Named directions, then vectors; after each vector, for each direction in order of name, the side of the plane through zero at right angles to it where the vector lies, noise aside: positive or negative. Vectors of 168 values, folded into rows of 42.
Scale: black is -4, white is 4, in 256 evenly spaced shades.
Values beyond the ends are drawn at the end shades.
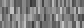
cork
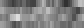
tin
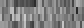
positive, positive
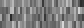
positive, negative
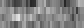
positive, positive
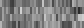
negative, positive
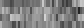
negative, positive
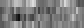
negative, negative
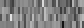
negative, positive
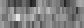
positive, positive
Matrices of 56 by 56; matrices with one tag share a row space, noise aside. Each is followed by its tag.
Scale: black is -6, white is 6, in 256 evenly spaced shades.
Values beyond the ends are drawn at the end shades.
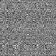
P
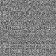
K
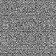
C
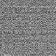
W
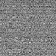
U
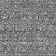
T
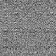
C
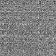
T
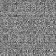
C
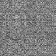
P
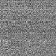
K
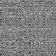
U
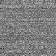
U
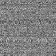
T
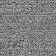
U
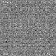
C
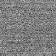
U
